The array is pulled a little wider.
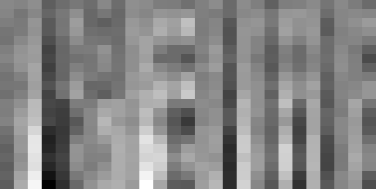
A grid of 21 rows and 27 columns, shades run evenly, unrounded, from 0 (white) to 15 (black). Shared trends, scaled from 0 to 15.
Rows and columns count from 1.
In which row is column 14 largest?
14
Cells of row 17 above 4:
22
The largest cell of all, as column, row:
4, 21
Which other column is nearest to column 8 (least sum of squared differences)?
2
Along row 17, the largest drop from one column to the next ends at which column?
18
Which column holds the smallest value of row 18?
3
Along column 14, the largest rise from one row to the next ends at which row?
12
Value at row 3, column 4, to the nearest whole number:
10
